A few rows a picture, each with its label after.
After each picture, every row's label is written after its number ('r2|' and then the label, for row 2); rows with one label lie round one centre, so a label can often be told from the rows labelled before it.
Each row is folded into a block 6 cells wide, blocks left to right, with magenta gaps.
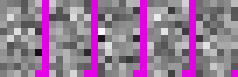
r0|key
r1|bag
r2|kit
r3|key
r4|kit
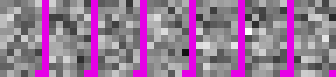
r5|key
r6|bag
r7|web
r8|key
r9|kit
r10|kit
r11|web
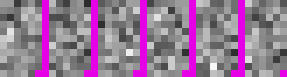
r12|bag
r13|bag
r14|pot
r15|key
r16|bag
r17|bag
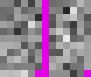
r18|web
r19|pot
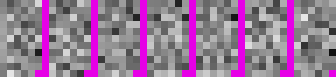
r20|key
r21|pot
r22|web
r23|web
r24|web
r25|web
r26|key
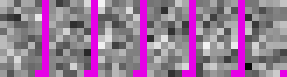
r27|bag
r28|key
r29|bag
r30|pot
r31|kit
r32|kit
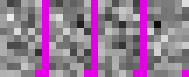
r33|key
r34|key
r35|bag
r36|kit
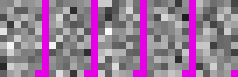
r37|kit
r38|key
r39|bag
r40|web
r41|bag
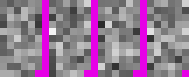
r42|pot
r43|kit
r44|pot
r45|kit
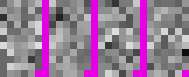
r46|kit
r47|bag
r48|key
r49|key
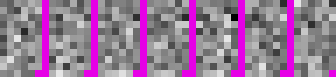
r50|pot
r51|web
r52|web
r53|web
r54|web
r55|bag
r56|bag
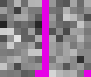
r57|pot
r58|web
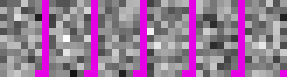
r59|web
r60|pot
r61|pot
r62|kit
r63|bag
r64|web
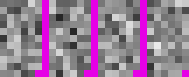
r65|pot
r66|bag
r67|web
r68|kit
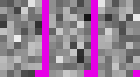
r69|pot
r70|web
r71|bag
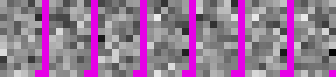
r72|web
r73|bag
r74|pot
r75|key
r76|bag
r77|key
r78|key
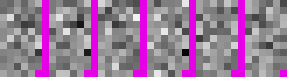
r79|key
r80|key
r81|bag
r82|key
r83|kit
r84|bag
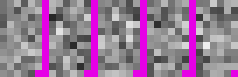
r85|pot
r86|bag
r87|web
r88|kit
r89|kit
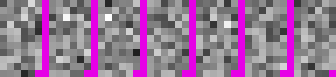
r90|pot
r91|web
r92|key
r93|bag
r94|web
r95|pot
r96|pot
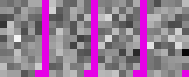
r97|pot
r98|bag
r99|key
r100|key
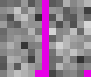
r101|web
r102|kit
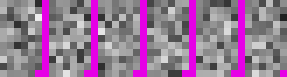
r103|bag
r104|web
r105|kit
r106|pot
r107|web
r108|web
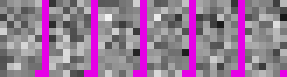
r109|kit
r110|pot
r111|key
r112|key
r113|bag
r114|web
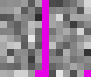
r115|web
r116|key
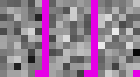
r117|web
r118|pot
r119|key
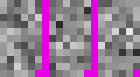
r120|bag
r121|kit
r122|key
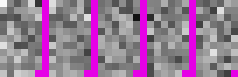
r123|bag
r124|bag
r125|web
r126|kit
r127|pot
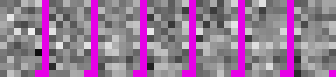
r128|key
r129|kit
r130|kit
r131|kit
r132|kit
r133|kit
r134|kit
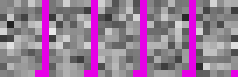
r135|kit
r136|kit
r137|bag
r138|web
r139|kit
